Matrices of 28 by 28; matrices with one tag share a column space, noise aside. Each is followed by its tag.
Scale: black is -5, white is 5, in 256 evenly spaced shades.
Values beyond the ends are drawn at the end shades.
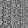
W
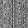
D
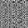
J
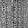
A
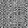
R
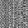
R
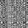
A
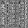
D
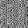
W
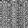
J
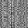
R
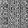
D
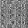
W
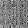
W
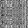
W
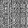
D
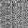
J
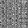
D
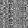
D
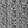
D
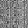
W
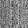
W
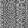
J
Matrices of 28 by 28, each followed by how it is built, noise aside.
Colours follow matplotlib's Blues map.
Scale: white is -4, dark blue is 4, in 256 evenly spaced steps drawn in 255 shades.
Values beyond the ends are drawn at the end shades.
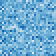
low rank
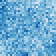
smooth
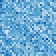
Toeplitz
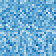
repeating columns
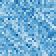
Toeplitz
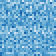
repeating columns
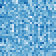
low rank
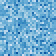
repeating rows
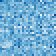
low rank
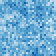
smooth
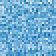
blocks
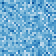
repeating rows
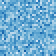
repeating rows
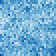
smooth
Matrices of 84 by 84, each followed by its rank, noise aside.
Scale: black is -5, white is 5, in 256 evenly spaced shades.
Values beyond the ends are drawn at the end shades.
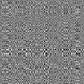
three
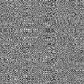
six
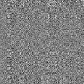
six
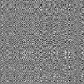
five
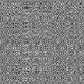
seven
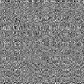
seven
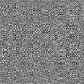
six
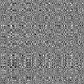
four
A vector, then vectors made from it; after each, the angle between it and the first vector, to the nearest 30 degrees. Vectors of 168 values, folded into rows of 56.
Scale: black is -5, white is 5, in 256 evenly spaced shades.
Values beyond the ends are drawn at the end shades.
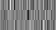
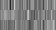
150 degrees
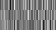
150 degrees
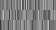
90 degrees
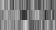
120 degrees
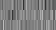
90 degrees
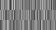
120 degrees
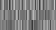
120 degrees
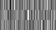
150 degrees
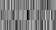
60 degrees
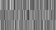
30 degrees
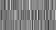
60 degrees
